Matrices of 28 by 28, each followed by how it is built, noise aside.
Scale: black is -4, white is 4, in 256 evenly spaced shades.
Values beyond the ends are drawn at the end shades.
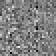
uneven columns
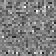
uneven rows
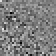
lower triangular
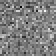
uneven rows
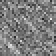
Toeplitz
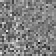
lower triangular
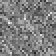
Toeplitz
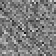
Toeplitz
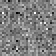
uneven rows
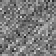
Hankel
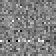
uneven rows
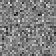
repeating columns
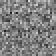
repeating columns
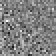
lower triangular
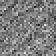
Hankel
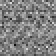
repeating columns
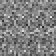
repeating columns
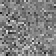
lower triangular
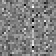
uneven columns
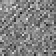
Hankel
